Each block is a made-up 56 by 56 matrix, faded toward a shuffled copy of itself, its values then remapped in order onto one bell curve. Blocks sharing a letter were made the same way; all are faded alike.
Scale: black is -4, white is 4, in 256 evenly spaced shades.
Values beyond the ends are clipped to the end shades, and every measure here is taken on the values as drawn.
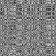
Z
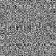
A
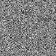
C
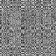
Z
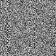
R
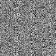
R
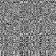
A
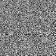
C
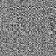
A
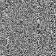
R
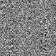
R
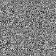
C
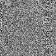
R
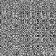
A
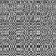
Z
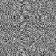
A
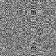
A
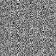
R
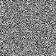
C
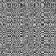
Z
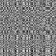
Z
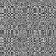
Z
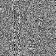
R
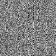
R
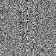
R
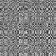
Z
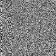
R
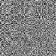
A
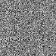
C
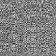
A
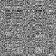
A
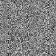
R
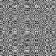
Z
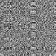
A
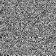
C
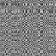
Z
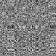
A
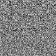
C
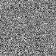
C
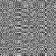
Z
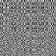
Z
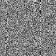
R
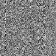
R
